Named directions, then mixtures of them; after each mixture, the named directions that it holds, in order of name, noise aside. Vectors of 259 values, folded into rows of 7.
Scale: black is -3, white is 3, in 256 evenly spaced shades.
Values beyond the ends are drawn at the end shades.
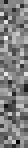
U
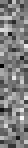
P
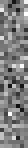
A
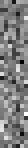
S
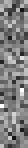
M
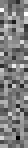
A, P.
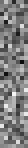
S, U.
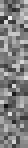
A, U.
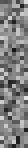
A, P, U.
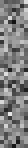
A, P, U.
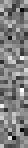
M.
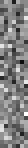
S.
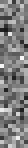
P.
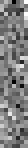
A, M, S.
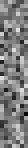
M, P, S.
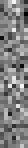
A.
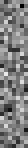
P, U.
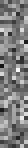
P, S.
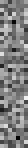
A, P.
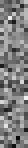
A, P, U.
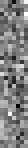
A, S.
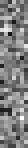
P.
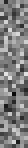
U.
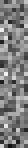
M, P, U.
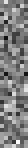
U.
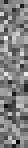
U.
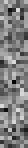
M, P.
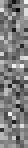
A.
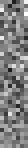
A.
